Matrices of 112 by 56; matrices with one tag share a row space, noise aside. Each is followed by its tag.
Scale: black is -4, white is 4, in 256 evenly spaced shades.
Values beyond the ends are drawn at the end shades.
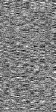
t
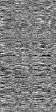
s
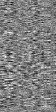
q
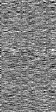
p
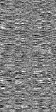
s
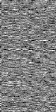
p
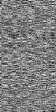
p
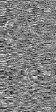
q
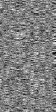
t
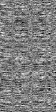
s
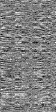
s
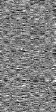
t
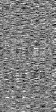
t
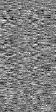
q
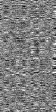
t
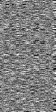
t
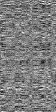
s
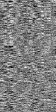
q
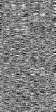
t
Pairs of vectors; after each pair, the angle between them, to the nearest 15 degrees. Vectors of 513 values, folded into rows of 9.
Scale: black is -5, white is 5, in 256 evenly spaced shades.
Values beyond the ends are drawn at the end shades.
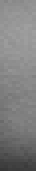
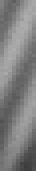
60 degrees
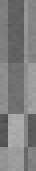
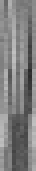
120 degrees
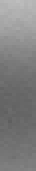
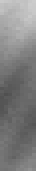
15 degrees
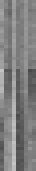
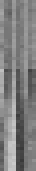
15 degrees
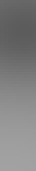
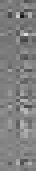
75 degrees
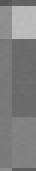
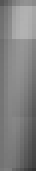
60 degrees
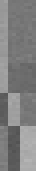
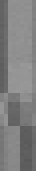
150 degrees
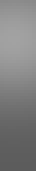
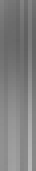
150 degrees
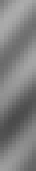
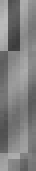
60 degrees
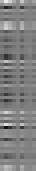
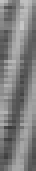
75 degrees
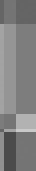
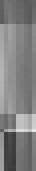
15 degrees
